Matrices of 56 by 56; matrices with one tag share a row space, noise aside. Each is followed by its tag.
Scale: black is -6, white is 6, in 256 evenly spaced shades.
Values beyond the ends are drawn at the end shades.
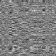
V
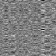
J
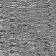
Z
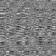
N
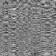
J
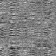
Z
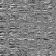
Z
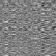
J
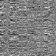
Z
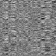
J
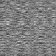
N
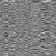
J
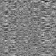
J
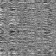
Z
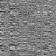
Z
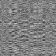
V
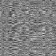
V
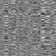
J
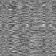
V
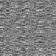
N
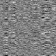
J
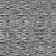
N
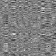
J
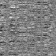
Z
